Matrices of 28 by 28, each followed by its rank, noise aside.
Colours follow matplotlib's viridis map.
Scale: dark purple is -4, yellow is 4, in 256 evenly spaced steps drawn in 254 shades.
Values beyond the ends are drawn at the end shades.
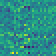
four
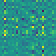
three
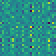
three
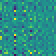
three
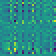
two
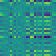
one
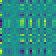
one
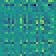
three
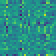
three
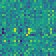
four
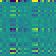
one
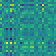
two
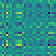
two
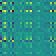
one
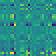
two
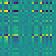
one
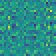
four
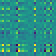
one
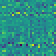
four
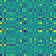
two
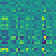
two
